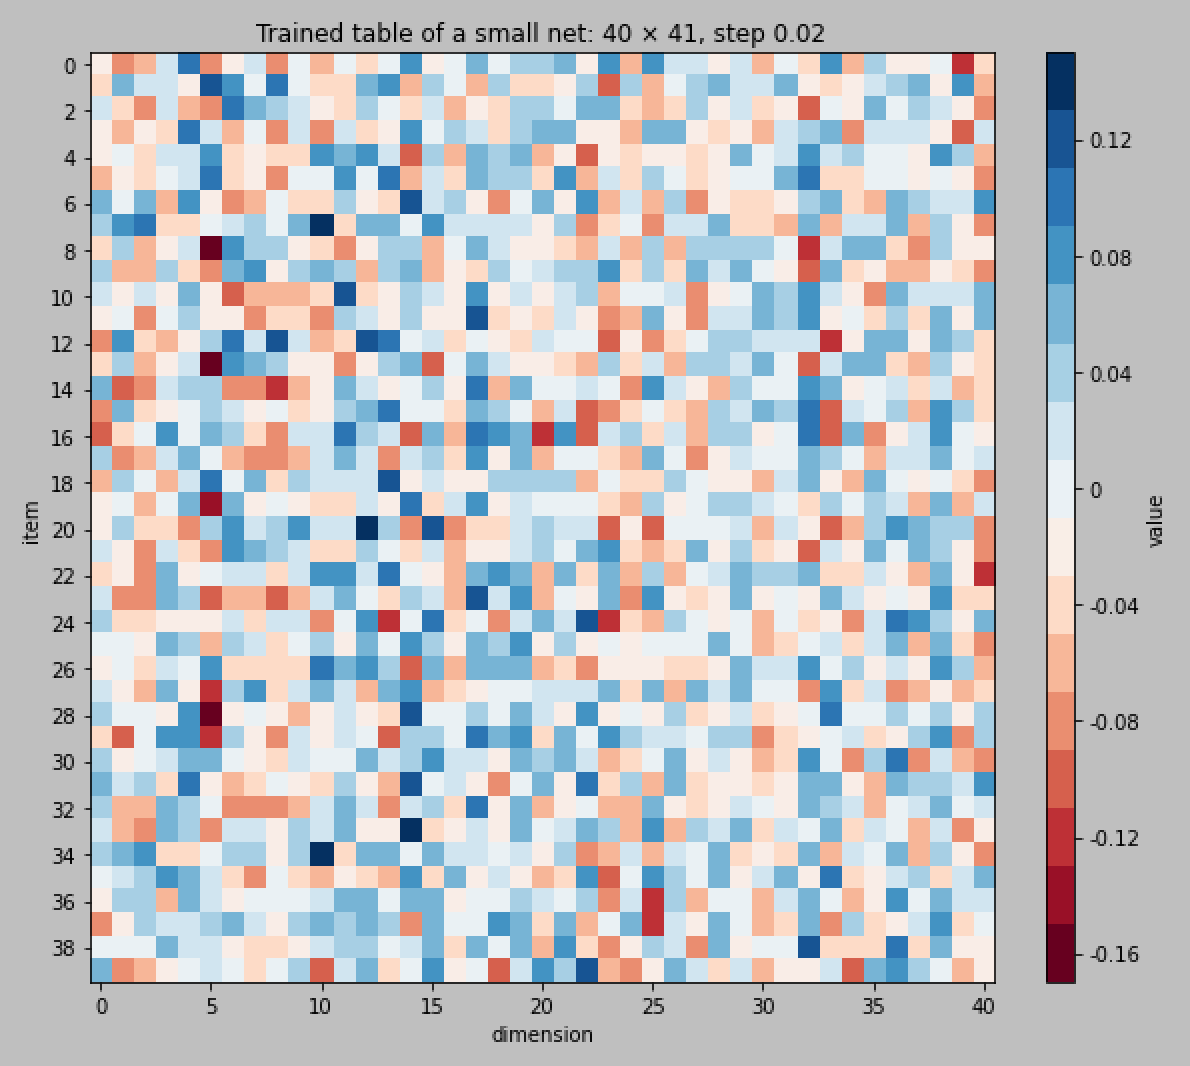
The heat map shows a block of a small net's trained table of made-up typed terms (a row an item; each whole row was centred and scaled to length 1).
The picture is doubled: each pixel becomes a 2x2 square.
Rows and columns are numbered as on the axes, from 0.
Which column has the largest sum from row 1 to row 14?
17
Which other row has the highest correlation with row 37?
16
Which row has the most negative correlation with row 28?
1
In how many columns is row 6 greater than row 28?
15
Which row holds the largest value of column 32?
38
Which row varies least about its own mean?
25
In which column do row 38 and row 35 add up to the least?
23
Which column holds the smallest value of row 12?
33
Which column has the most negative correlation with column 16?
29
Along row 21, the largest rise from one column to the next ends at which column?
6
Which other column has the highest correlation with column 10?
18
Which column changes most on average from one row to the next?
5
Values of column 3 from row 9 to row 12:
0.04 -0.02 0 -0.06
